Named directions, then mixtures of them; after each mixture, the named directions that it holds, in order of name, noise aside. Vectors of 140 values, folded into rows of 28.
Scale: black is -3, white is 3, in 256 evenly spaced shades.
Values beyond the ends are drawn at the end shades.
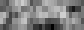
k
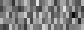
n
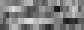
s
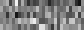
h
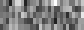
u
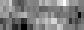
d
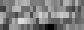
k, s.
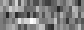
h, s.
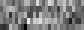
d, n, s.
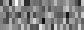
h, u.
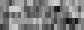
s, u.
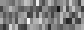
n, s.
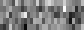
d, n, u.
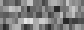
s.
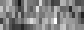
d, h, u.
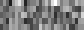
u.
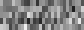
n, s.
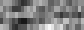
d, k, s.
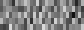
n.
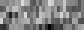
k, n, s.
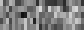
d, n, u.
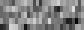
n, s, u.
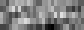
k, s.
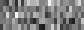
h.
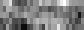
d.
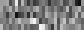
h.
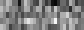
h, u.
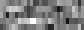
h, s.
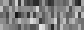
h.
